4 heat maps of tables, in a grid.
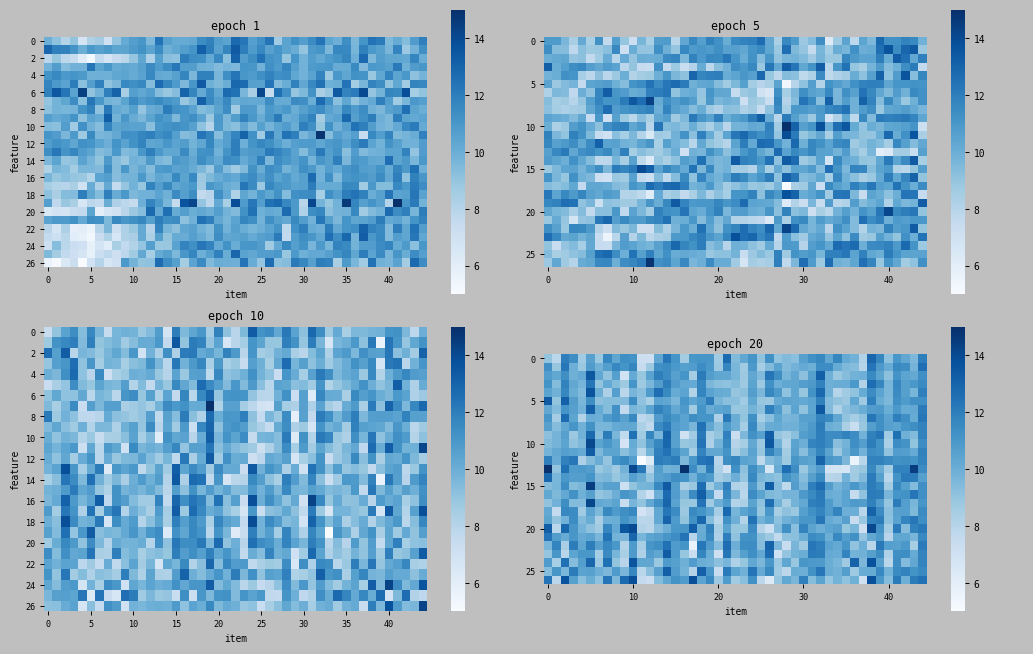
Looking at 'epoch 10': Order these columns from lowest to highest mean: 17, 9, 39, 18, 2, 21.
39, 9, 21, 17, 18, 2
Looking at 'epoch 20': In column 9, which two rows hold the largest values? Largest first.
20, 26
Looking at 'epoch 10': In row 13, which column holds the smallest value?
7
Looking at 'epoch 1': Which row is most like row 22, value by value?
23
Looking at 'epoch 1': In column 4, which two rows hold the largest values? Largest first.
6, 18
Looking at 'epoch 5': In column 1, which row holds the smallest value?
24
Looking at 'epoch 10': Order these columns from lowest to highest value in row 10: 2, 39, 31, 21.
31, 39, 2, 21
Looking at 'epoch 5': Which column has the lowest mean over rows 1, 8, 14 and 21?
3
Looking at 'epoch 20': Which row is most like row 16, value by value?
19
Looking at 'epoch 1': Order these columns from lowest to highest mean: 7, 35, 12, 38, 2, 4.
4, 2, 7, 12, 38, 35
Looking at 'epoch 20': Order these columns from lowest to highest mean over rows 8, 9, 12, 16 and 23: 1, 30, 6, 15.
6, 1, 30, 15
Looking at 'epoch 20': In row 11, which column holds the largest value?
5
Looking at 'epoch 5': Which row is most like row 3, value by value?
18
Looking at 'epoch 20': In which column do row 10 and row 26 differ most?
26
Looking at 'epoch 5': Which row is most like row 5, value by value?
17
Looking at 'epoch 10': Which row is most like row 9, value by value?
6
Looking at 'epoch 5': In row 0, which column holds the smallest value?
33
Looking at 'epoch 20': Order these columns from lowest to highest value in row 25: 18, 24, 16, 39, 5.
16, 5, 39, 24, 18
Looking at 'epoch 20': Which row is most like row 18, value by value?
0
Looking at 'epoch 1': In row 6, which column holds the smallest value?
26
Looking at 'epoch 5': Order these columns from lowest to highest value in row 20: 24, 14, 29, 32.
32, 29, 24, 14
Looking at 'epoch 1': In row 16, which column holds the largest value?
31
